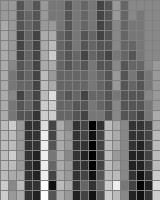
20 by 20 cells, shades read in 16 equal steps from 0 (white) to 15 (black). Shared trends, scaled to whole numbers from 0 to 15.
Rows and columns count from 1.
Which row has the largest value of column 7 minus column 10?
19
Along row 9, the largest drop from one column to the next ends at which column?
6
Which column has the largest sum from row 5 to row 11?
5
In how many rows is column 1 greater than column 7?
5
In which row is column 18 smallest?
1
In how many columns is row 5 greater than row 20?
9
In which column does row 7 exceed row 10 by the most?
7
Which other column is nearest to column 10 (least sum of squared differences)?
4
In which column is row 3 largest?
13
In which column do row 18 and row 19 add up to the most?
18
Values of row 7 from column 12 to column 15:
8 10 10 7
